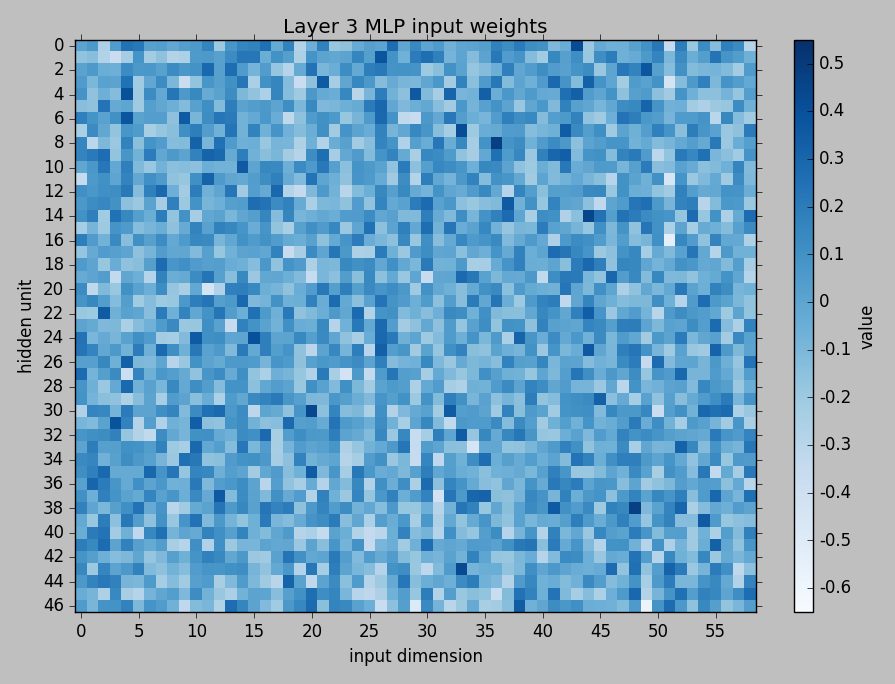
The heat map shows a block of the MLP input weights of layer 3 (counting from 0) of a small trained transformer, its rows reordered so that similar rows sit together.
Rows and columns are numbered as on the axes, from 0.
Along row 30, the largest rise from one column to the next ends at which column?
32
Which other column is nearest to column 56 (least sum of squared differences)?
39
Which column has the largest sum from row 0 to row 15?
4
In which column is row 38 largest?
48
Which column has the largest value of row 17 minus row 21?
42
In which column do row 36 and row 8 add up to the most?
10
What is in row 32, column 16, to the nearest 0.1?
0.3
